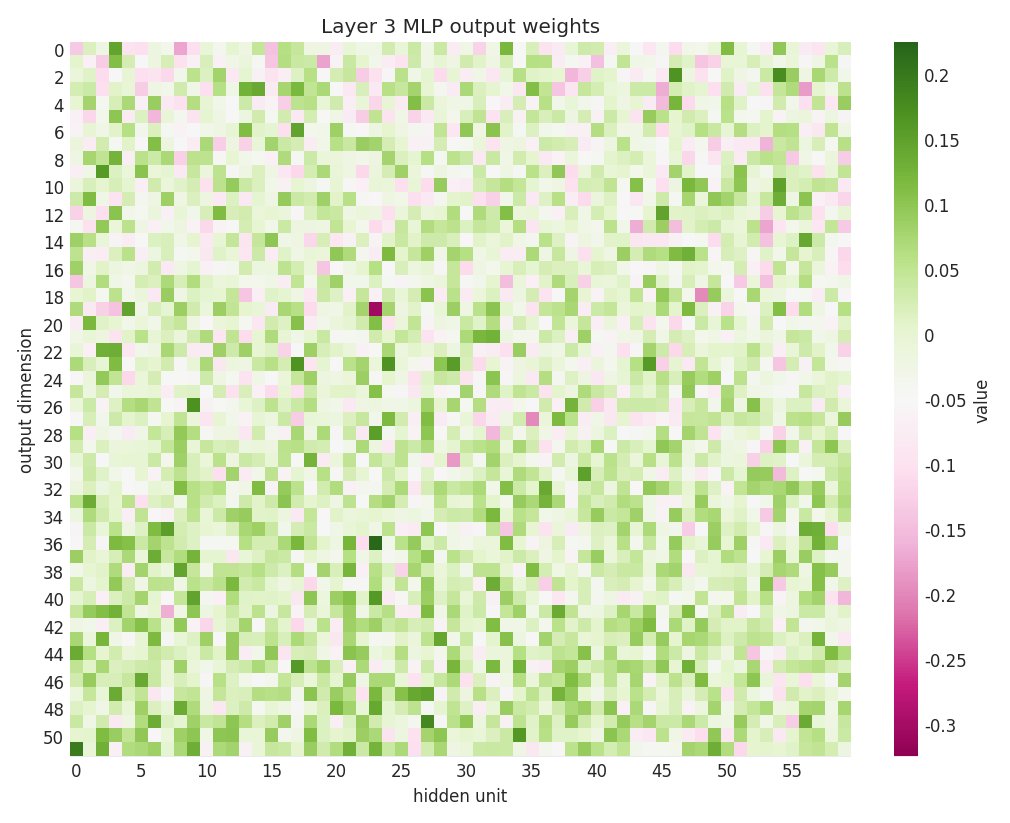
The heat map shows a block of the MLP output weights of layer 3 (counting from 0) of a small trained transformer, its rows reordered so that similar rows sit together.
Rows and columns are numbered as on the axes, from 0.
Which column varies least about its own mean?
41
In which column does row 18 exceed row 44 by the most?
52
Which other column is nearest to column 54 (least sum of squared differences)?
40
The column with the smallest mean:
53
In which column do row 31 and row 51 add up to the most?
39
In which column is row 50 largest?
34
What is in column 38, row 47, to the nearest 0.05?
0.1
